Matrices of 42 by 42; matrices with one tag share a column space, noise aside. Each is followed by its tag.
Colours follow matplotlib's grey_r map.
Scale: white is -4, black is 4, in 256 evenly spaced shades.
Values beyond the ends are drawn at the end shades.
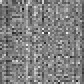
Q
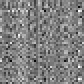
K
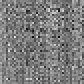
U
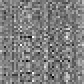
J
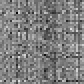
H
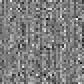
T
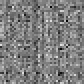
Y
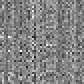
J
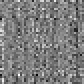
T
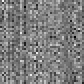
J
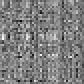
H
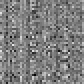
J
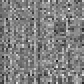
T
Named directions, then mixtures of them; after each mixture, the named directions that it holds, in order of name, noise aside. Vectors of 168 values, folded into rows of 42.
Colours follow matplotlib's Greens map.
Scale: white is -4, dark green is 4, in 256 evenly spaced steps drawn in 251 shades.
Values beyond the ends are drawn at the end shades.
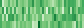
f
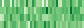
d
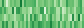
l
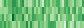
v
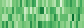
d, f, l.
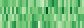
d, f.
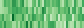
v.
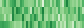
l, v.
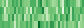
f, l, v.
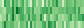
d, v.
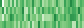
d, f.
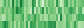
d, l, v.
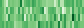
f, l.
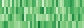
d, f, l.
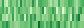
f, l.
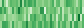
l.
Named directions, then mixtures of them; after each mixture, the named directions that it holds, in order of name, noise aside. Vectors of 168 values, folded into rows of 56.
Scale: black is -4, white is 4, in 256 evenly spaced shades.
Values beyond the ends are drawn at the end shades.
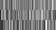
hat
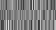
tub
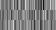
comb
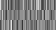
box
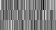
box, comb.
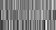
hat.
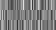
box, tub.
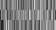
hat, tub.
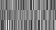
tub.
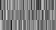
box, hat.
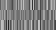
tub.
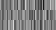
comb.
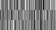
comb.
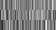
hat.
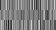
box, tub.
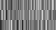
box, hat.
